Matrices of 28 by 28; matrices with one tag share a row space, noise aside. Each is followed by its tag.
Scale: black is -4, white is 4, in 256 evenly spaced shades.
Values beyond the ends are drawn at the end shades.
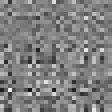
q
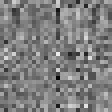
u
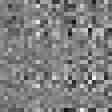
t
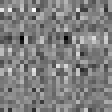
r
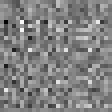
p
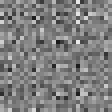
r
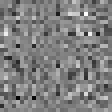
u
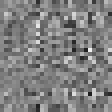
t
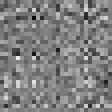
u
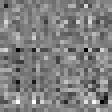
u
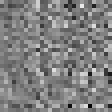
t
